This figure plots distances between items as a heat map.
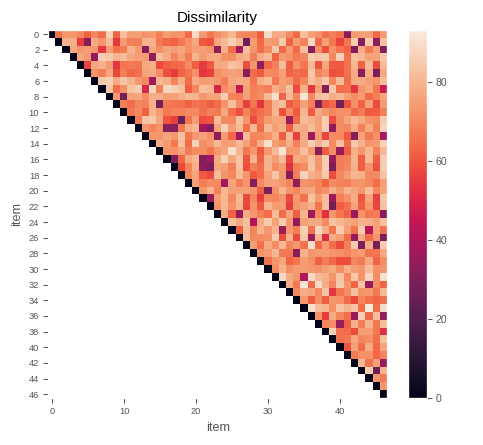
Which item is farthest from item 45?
36
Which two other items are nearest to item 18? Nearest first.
11, 33
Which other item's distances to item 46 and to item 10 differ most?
8
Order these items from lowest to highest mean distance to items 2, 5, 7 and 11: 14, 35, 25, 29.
29, 25, 35, 14
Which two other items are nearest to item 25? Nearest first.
32, 44
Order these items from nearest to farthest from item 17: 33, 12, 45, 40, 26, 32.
12, 33, 45, 40, 32, 26
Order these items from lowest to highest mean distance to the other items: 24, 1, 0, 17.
17, 1, 0, 24
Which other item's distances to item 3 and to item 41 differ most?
0
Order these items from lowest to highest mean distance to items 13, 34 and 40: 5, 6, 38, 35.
38, 5, 6, 35
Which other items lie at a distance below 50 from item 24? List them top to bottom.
19, 28, 34
